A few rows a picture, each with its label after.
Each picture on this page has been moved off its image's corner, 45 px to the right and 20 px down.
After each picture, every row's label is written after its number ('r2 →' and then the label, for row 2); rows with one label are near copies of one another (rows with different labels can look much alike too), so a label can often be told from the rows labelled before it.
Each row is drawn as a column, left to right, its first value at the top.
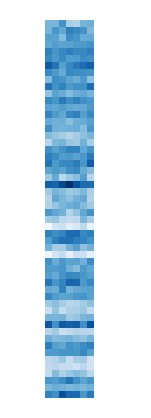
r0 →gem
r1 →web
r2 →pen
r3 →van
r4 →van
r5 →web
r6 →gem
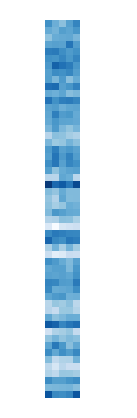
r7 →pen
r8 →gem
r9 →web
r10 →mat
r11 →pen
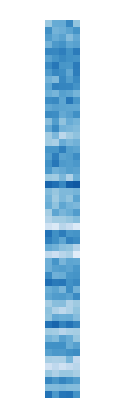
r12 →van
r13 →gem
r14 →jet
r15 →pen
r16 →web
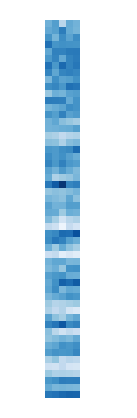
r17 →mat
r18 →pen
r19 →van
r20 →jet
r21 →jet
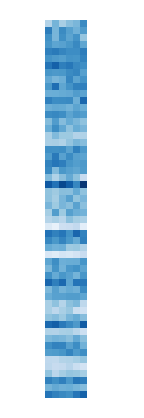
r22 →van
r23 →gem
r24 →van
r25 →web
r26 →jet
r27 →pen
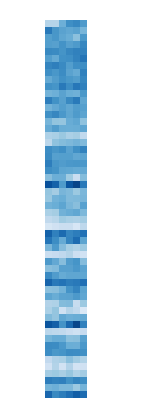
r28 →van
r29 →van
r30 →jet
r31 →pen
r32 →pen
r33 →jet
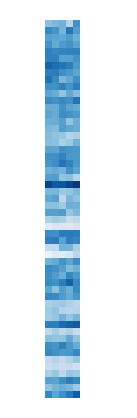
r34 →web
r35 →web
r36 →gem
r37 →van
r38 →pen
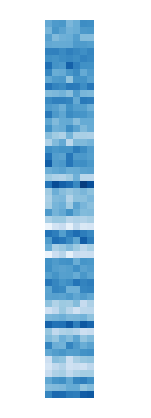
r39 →gem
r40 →pen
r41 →pen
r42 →gem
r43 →jet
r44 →pen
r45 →pen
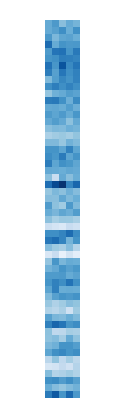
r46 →mat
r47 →pen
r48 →web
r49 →jet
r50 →web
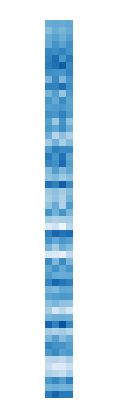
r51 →gem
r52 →jet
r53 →gem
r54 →jet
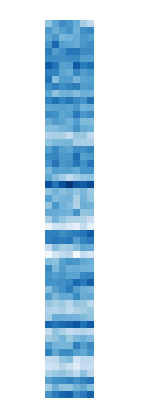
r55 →web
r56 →mat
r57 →pen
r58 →pen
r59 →gem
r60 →van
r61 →van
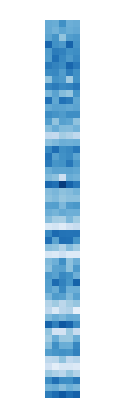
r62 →mat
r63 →jet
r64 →pen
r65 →mat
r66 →jet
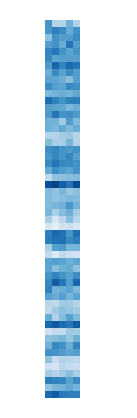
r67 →pen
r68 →van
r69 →van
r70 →mat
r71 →van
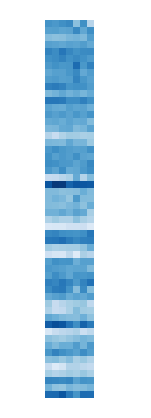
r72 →pen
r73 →pen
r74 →pen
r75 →pen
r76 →web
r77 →pen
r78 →van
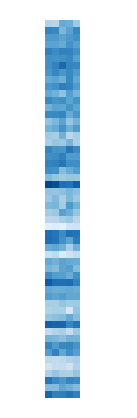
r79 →van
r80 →van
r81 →gem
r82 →jet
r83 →van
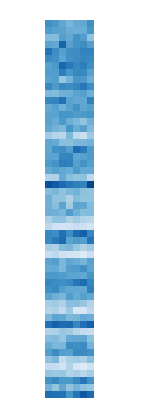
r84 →pen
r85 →pen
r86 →mat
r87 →gem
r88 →jet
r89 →jet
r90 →pen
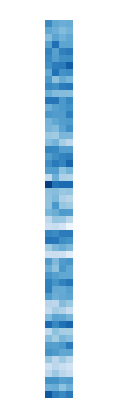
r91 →pen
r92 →mat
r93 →gem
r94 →gem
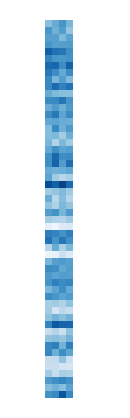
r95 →web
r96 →gem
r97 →pen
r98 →gem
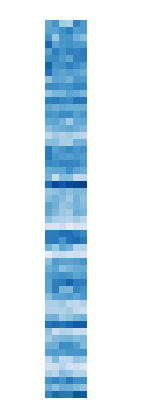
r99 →mat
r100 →pen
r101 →van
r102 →van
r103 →pen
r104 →pen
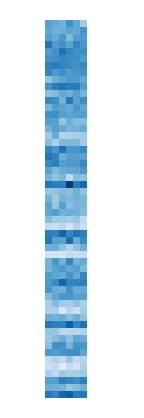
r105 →mat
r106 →gem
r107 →jet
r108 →pen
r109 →jet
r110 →van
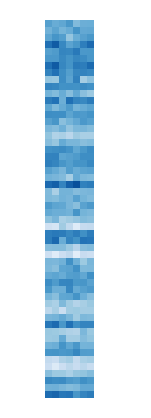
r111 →mat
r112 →mat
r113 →jet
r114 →pen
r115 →web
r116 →mat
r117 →mat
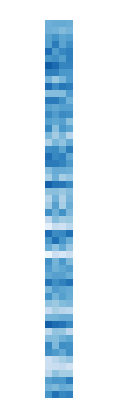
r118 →gem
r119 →mat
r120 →gem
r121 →jet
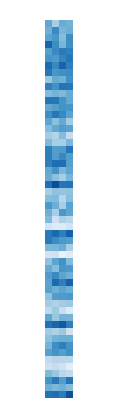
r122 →mat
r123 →van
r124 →gem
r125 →jet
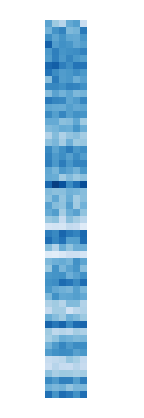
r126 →mat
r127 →web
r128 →van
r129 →jet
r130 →gem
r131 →van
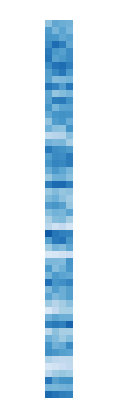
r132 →jet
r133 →mat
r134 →mat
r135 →gem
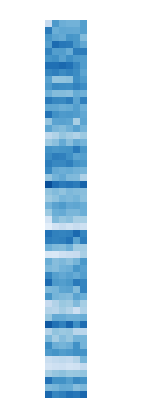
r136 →van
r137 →mat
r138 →mat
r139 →mat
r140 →jet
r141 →pen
